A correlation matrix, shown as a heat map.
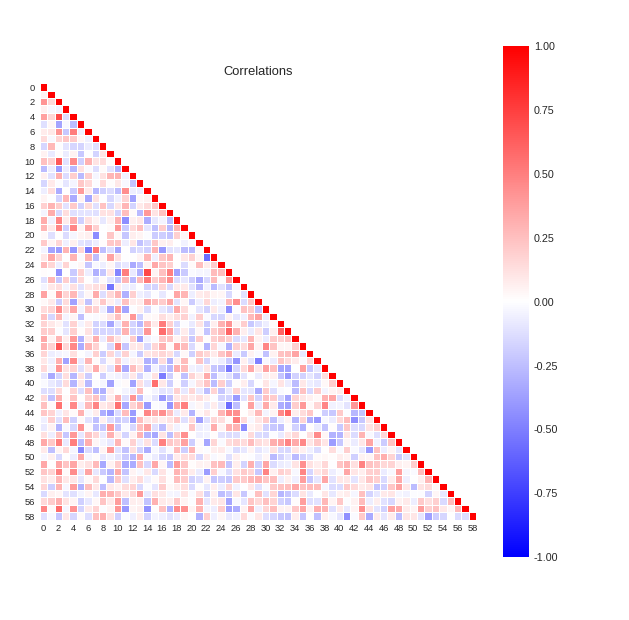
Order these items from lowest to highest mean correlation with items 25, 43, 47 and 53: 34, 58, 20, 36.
20, 58, 36, 34
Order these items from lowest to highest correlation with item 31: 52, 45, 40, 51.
45, 51, 40, 52
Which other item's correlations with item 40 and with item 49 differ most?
9
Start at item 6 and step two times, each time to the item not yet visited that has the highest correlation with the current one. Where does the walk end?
2
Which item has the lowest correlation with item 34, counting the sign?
13
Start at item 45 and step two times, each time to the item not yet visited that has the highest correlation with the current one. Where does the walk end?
14
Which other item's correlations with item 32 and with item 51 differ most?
43
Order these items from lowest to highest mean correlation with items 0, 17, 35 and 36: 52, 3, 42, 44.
42, 3, 52, 44
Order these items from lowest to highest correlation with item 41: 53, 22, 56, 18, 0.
22, 0, 56, 53, 18
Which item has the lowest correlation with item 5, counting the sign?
49
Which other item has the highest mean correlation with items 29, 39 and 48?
31
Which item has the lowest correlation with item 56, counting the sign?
25
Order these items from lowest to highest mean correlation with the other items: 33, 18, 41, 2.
41, 33, 18, 2
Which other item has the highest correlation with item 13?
55
